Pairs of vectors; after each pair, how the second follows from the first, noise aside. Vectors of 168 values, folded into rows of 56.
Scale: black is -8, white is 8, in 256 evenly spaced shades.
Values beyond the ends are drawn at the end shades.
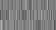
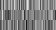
wrapped around, scaled up.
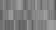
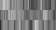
reversed, scaled up.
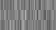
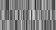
reversed, scaled up.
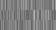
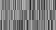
wrapped around, negated, scaled up.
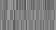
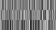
reversed, scaled up.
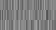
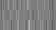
wrapped around, negated, partly zeroed.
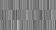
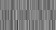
sign-scrambled.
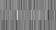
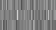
sign-scrambled.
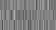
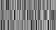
wrapped around, scaled up.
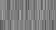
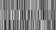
wrapped around, negated, scaled up.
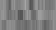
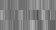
wrapped around, negated.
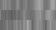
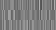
sign-scrambled.
